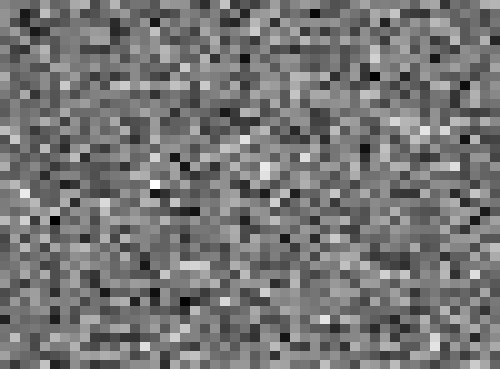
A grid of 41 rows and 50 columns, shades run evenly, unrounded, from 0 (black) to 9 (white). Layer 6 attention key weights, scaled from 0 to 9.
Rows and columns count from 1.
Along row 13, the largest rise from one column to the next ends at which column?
25
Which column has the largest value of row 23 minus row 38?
11
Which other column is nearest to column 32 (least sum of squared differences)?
9
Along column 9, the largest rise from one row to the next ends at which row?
28
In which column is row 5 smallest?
50
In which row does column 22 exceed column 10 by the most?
32
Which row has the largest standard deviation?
22
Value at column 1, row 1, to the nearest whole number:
5
